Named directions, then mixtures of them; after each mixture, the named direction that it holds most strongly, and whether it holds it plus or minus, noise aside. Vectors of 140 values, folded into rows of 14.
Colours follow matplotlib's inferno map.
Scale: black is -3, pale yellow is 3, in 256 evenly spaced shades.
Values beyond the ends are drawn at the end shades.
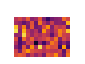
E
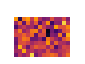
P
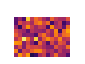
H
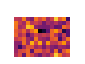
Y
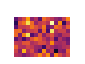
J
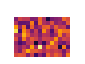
E, plus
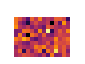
J, minus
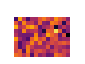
P, minus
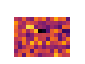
Y, plus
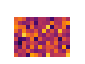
H, minus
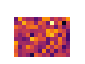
P, minus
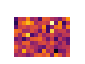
J, plus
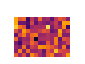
H, minus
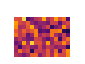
Y, plus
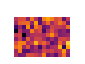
E, minus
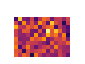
P, minus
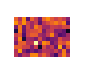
E, minus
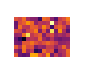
J, plus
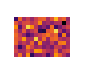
Y, plus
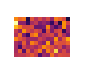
J, minus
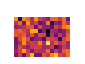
P, plus
